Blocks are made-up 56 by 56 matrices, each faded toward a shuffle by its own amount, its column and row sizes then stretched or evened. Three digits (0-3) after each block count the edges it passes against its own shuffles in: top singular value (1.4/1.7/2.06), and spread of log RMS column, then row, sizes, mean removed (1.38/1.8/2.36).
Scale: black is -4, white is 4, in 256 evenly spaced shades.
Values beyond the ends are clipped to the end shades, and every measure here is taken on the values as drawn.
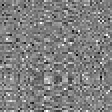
3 0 1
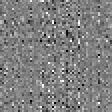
2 3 1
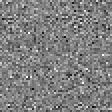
2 0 1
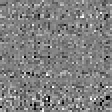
2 1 3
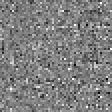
0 2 2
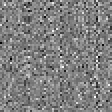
3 2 0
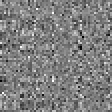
3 2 0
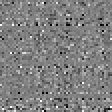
0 1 3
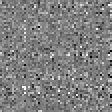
0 3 2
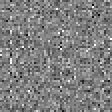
3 1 1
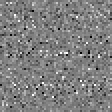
0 0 2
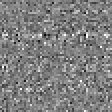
2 1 2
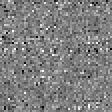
2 1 2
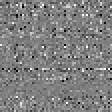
1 1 3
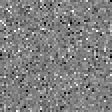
0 0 1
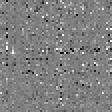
0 2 2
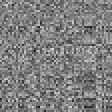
3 0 3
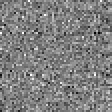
2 0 1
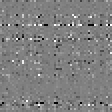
2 2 3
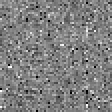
1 2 0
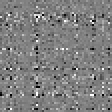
2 3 3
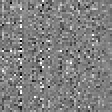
2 3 1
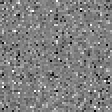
1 1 1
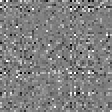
3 2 2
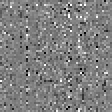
0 3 0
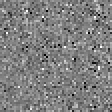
0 1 1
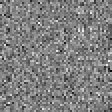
2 1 0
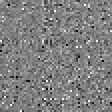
1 1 1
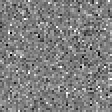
0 0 0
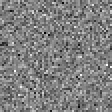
1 0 0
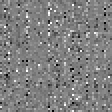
1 3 0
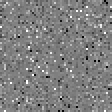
0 1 0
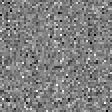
2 1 0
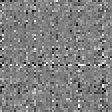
2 3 2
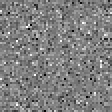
1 0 0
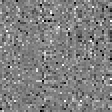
2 1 0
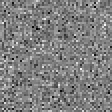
2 1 0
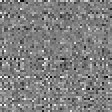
3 1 3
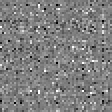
1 2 2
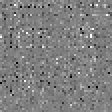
1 1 2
